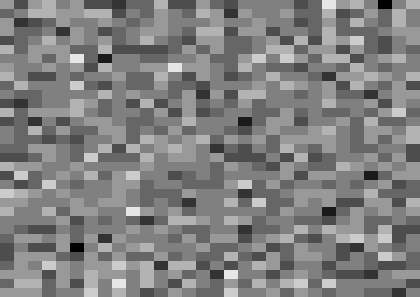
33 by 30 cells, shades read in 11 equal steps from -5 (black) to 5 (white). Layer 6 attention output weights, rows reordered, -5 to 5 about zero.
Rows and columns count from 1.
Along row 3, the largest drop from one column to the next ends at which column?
2
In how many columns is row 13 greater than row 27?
8
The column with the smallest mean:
18
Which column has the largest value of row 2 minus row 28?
6
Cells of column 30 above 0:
12
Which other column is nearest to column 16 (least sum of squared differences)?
20
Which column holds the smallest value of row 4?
5
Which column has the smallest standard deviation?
23
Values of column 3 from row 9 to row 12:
-2 0 -1 -1
